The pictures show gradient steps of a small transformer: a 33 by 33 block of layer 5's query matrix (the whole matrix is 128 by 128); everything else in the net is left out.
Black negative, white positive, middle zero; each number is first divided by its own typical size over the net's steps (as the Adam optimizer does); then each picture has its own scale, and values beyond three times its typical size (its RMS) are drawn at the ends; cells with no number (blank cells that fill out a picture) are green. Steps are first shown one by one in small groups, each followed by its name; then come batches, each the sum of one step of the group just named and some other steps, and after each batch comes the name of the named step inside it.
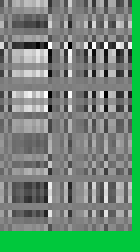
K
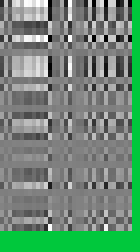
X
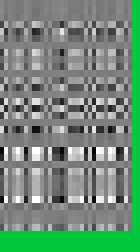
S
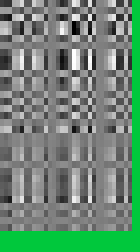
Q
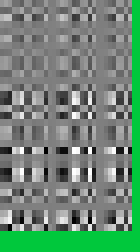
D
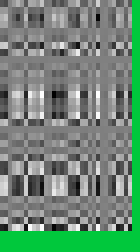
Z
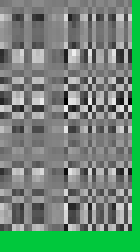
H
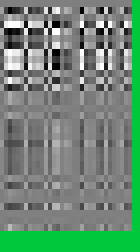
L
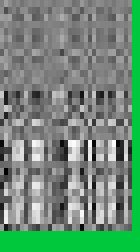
D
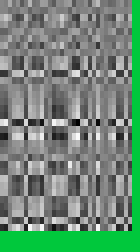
Z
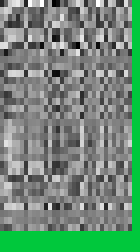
Z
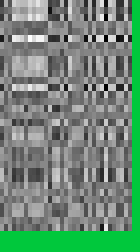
X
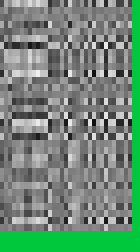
X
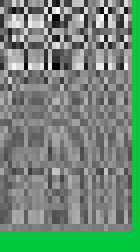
L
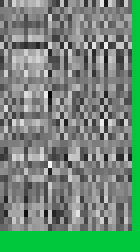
K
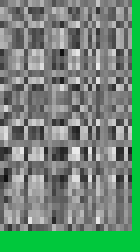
D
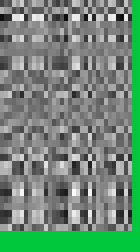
Q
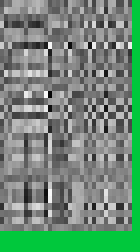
K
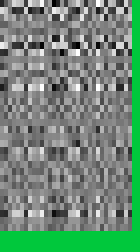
Z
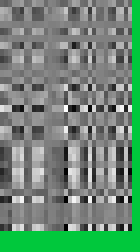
H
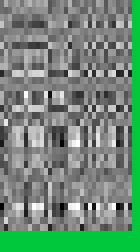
K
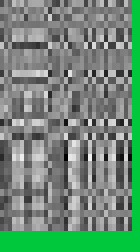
K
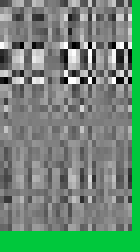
H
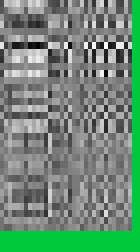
K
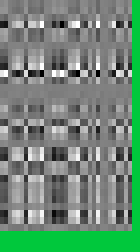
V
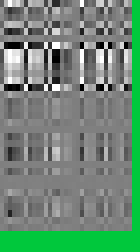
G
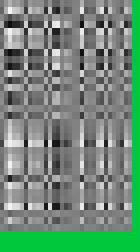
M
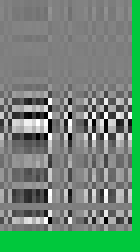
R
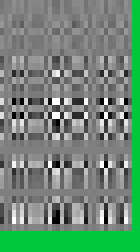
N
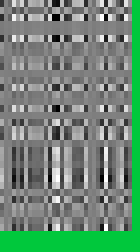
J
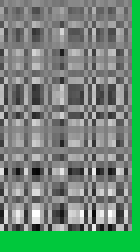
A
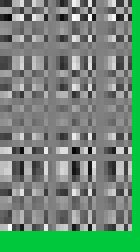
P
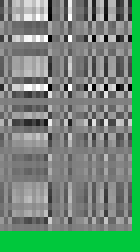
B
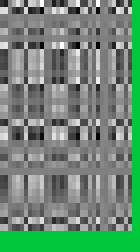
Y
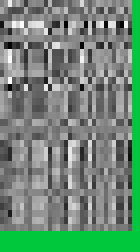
G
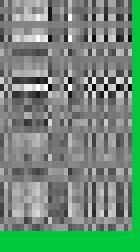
B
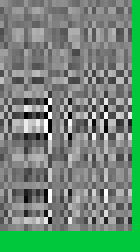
R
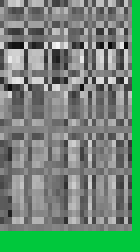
G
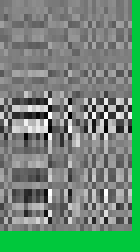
R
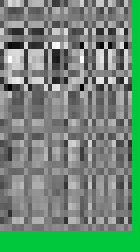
G
